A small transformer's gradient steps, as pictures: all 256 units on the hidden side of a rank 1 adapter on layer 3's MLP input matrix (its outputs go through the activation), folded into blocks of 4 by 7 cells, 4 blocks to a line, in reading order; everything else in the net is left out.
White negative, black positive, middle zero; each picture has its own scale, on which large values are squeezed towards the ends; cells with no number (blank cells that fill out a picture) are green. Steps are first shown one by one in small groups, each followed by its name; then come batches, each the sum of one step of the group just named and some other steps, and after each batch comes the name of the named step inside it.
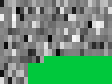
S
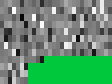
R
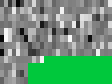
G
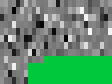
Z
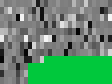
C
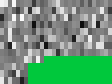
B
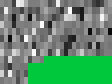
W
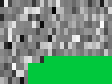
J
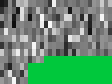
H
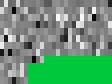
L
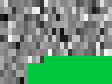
J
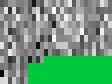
S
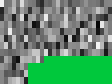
B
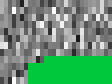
R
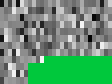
G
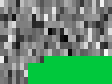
Z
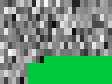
W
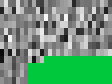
L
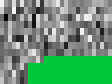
B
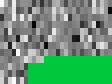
B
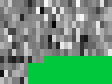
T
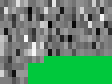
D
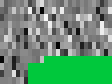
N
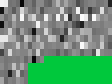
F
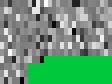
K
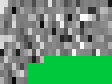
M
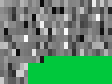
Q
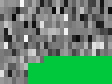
Q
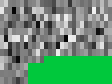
Q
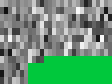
Q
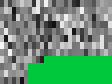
K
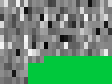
D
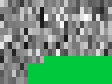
N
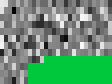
M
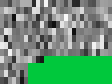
K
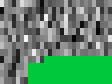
Q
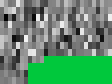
D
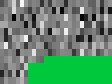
Q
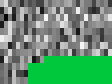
F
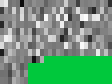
F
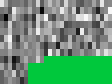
N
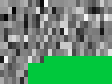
Q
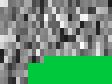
M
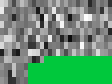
M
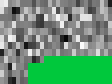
M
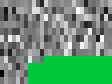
Q
